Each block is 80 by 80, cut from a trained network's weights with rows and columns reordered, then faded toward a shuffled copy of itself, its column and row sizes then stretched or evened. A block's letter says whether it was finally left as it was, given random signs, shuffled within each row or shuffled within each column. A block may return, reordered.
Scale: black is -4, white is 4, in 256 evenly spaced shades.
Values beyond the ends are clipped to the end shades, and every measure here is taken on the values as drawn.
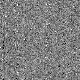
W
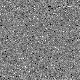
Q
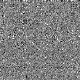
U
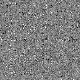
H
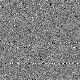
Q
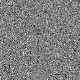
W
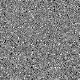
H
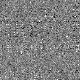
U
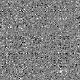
U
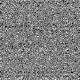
U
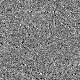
Q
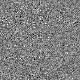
H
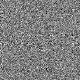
H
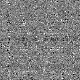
U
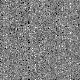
W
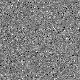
Q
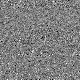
Q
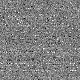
Q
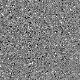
H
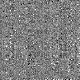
U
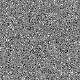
H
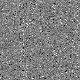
W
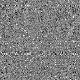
U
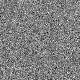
Q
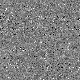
Q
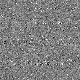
Q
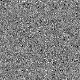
H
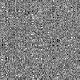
U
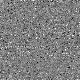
Q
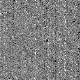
W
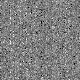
W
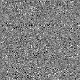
U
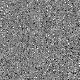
W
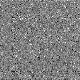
U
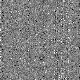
W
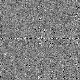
H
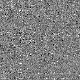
H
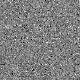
Q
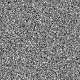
Q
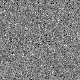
Q
